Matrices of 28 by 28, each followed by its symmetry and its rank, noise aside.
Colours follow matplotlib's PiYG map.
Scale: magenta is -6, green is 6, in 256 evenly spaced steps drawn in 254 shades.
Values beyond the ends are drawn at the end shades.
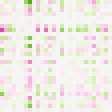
antisymmetric, rank two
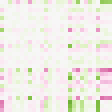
antisymmetric, rank two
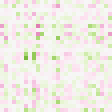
no symmetry, rank four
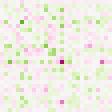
symmetric, rank four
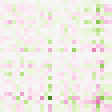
no symmetry, rank three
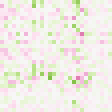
no symmetry, rank four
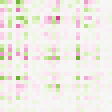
no symmetry, rank two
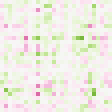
no symmetry, rank four
